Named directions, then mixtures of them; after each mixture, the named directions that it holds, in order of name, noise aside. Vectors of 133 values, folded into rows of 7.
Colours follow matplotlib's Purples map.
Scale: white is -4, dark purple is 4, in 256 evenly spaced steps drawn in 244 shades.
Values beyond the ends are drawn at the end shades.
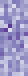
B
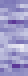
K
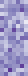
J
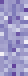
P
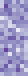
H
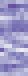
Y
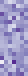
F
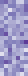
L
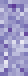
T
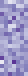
F.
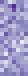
F, P, T.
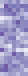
H, Y.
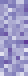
L.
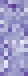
T.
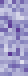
B, H, K.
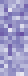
B, L.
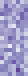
F, H.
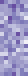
P, T.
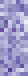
J.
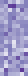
L, T.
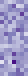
F.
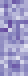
B, K.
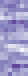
K, Y.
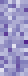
F, L.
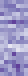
F, H, K.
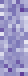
J, P.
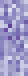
B.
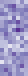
F, Y.
